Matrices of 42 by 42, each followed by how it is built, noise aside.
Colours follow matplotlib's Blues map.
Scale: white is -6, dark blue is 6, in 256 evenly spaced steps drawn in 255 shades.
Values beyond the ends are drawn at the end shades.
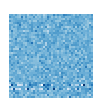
uneven rows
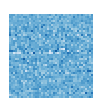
uneven rows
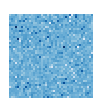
sparse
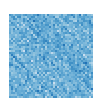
Toeplitz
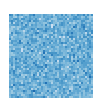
noise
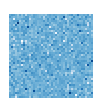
sparse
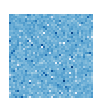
sparse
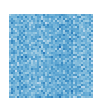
repeating rows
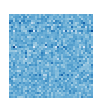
uneven rows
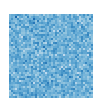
noise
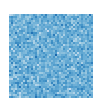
repeating rows
